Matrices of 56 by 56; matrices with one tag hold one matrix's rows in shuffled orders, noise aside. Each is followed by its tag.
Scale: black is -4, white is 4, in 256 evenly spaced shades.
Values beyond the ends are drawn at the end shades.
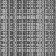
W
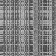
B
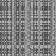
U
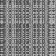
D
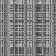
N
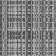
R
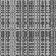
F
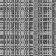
B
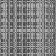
W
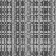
U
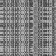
B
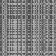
R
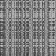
D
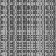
W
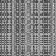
U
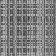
W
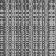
D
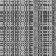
B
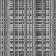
N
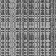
F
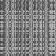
D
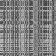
B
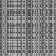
R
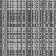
R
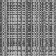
R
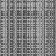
W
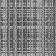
W
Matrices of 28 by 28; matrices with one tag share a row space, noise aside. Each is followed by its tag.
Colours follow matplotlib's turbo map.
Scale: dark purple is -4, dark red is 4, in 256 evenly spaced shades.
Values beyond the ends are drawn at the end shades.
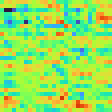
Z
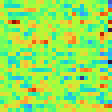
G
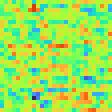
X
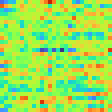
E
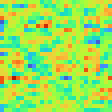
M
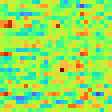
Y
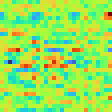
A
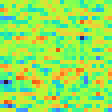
Y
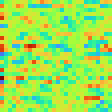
M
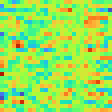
M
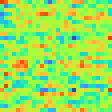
E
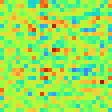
X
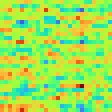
Y
